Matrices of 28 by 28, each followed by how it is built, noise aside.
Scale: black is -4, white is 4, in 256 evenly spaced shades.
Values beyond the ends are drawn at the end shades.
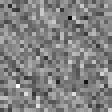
Toeplitz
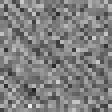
Toeplitz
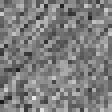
Hankel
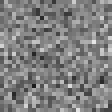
noise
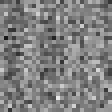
blocks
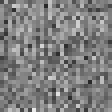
blocks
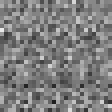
repeating columns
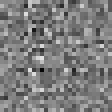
low rank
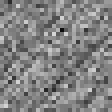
Hankel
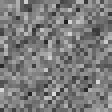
Hankel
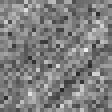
Hankel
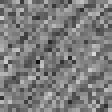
Hankel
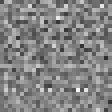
repeating columns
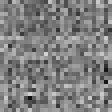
blocks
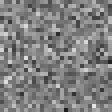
noise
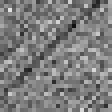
Hankel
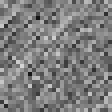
Hankel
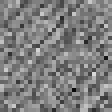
Hankel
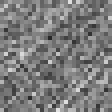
Hankel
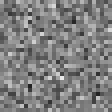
noise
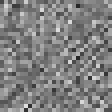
Hankel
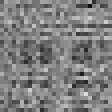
blocks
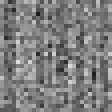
blocks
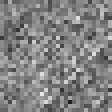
Hankel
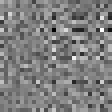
low rank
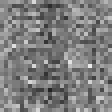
blocks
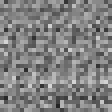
repeating columns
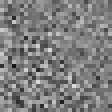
lower triangular
